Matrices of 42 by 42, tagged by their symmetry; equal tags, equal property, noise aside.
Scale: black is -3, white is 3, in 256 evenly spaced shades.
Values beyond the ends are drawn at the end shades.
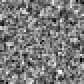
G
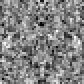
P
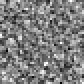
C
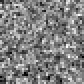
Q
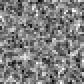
Q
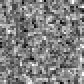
Q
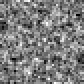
G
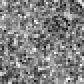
C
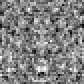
P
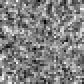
Q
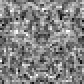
P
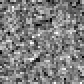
Q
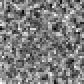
C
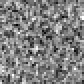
Q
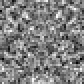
P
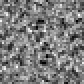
G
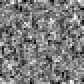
G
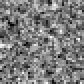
Q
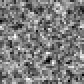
Q
